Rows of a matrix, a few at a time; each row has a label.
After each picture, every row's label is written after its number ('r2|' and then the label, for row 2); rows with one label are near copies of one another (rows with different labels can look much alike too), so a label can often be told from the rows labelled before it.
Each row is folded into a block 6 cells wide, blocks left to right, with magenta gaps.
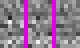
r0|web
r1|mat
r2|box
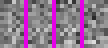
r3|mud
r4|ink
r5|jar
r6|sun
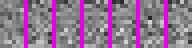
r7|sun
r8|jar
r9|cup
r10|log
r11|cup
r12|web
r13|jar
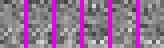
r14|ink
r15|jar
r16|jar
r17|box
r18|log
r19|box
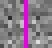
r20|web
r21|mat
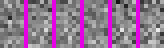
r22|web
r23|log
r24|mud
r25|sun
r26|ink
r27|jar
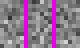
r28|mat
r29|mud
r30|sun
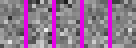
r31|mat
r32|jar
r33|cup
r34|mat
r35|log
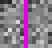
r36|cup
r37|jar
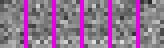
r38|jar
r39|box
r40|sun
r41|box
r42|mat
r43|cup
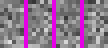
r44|sun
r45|log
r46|mat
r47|mud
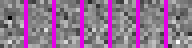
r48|web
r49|log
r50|sun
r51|ink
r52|mud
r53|jar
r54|mat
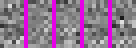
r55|box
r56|log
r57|jar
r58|box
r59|web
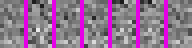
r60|sun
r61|ink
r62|sun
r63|mat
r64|cup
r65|cup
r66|sun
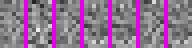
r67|mud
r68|ink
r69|mud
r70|box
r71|box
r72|mud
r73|box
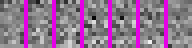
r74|jar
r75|cup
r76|jar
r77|web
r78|web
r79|sun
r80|mat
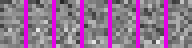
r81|cup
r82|cup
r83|ink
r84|sun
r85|log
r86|box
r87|mud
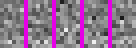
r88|sun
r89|box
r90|ink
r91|mat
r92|web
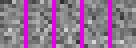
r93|cup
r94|mud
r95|ink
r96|mat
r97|sun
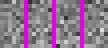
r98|mud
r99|jar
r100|mat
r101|log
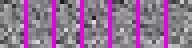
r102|ink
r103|sun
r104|ink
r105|web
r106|cup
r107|box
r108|log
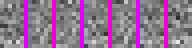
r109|box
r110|mud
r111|log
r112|mat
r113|mud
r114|mat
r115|sun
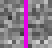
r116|sun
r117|box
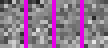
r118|jar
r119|cup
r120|box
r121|mat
